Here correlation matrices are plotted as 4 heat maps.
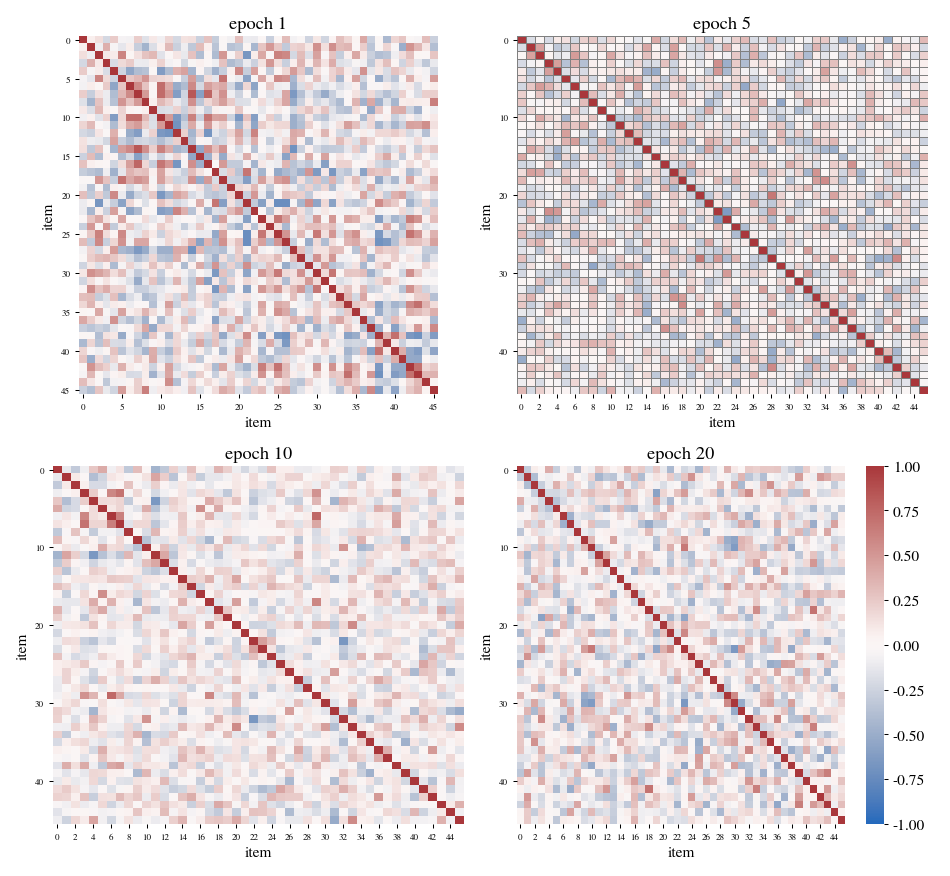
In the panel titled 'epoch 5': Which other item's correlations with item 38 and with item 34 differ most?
18
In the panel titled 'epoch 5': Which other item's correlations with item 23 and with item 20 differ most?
28
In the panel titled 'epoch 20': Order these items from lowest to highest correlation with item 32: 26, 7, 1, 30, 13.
1, 30, 13, 26, 7
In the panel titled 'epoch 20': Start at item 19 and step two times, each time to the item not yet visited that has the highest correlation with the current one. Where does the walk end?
0
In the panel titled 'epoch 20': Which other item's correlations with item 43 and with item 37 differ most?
39
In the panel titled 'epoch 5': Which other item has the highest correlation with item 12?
5
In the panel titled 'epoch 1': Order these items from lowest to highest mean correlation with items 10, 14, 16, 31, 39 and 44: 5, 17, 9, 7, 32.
32, 9, 5, 17, 7
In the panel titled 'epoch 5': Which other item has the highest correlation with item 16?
37
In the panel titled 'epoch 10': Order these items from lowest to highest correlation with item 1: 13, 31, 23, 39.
13, 39, 23, 31
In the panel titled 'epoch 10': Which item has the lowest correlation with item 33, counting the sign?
31
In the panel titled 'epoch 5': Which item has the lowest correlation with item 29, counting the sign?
8
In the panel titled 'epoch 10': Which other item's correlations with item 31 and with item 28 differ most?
45
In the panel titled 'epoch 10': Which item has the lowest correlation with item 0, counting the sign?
11
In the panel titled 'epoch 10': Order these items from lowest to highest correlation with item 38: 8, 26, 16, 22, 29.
16, 8, 26, 22, 29
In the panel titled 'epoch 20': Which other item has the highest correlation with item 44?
7
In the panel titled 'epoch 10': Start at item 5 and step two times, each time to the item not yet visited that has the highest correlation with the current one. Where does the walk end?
36
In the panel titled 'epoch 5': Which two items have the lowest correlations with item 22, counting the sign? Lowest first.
23, 39
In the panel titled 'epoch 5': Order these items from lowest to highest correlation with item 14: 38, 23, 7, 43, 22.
22, 38, 7, 43, 23
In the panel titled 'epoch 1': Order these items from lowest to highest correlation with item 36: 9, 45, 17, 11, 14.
17, 45, 14, 11, 9
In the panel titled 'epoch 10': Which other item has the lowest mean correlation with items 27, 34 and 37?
28
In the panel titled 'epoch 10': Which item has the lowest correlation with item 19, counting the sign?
3
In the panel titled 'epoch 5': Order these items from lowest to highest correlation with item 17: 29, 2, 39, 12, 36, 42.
36, 39, 12, 29, 42, 2
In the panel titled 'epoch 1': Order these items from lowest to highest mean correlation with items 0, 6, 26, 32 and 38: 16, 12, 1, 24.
12, 24, 1, 16
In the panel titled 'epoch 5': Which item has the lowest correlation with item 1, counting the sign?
38
